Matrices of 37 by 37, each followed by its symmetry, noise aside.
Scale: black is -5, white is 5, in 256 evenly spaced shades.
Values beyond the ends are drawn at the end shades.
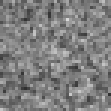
no symmetry.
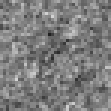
symmetric.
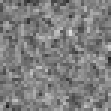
no symmetry.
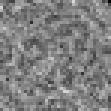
symmetric across the other diagonal.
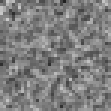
symmetric.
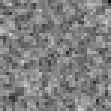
symmetric across the other diagonal.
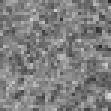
no symmetry.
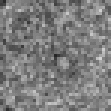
symmetric.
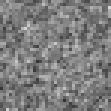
symmetric.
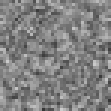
symmetric.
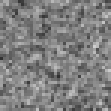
no symmetry.
